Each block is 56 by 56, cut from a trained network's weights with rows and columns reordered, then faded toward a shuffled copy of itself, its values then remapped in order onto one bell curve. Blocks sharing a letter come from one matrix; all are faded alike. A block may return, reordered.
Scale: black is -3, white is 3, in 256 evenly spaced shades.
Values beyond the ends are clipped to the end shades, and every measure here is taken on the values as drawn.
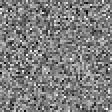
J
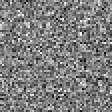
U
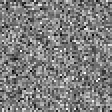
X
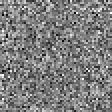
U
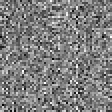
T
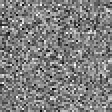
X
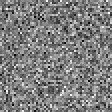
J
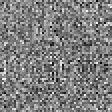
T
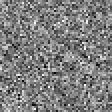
J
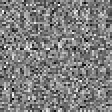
U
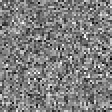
X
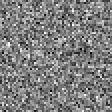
J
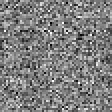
U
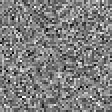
J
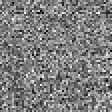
U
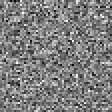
X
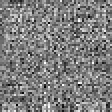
T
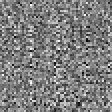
T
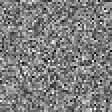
X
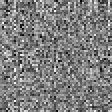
T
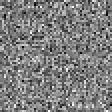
X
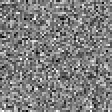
J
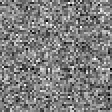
U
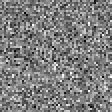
J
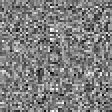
T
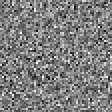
J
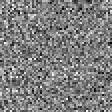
X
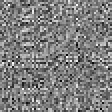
T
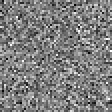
J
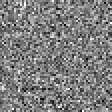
X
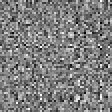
T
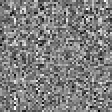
T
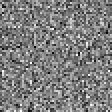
X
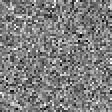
J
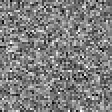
X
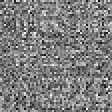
T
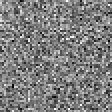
U
